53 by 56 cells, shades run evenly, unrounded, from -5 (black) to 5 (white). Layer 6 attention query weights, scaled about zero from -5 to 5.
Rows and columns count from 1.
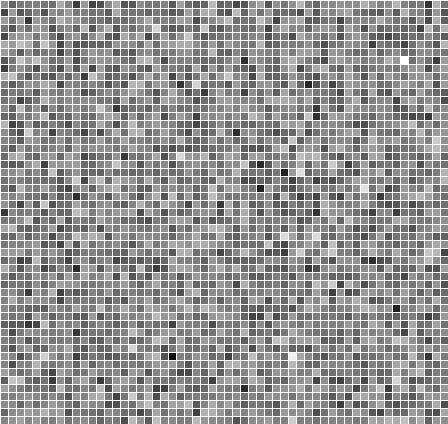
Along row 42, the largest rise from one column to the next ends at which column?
52
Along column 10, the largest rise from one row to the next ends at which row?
26
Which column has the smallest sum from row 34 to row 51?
10
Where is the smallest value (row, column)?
45, 22
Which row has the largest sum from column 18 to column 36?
20
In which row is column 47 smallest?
33
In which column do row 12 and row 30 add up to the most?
36
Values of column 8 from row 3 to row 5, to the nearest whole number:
2 0 -2
